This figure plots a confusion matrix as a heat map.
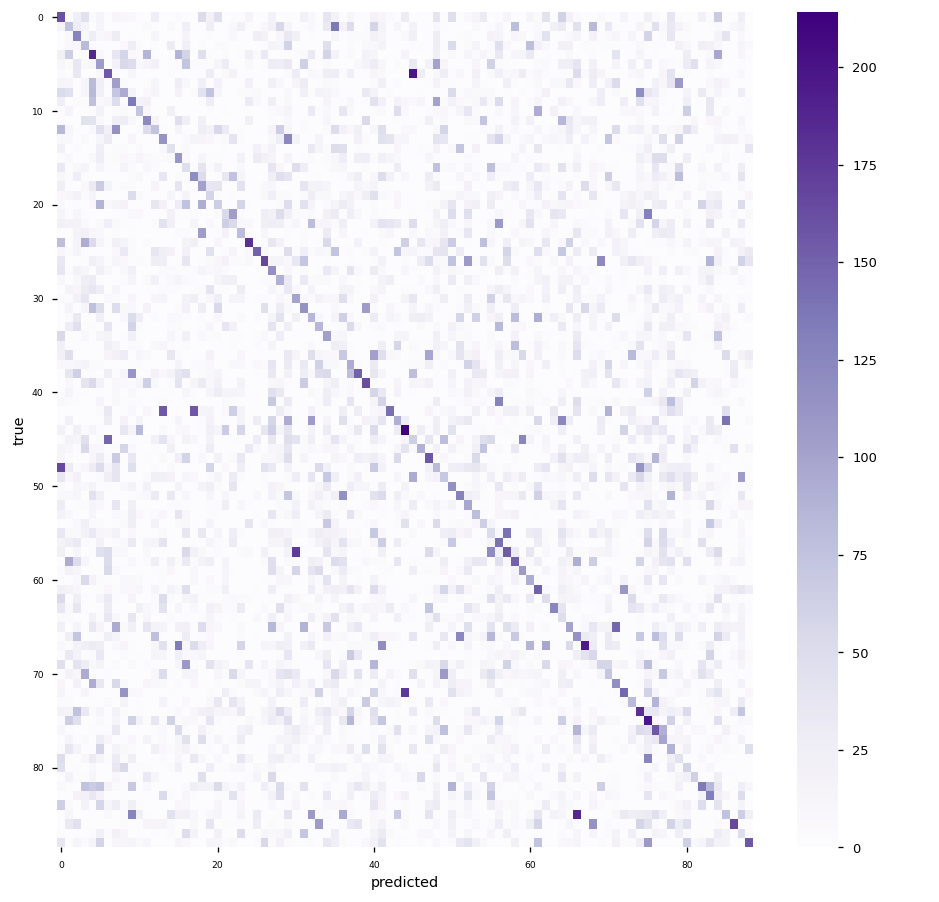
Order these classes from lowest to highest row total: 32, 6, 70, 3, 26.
3, 6, 32, 70, 26
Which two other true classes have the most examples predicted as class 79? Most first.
7, 17
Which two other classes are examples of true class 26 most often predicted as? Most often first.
69, 52
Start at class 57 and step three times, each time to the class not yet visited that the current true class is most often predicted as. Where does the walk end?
40
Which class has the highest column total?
75
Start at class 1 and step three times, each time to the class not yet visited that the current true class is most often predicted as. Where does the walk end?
66
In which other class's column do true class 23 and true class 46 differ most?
18
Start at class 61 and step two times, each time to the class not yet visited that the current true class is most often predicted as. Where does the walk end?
44
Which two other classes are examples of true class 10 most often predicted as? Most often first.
61, 80
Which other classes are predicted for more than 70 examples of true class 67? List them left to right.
15, 41, 60, 62
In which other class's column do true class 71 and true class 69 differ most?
16
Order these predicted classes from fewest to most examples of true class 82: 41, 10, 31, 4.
10, 41, 31, 4
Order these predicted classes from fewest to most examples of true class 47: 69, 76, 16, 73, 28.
69, 28, 73, 16, 76
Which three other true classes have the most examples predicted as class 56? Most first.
41, 22, 33
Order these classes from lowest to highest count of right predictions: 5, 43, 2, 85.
85, 43, 5, 2
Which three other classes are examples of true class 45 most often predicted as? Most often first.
6, 59, 49
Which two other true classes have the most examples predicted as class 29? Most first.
13, 43
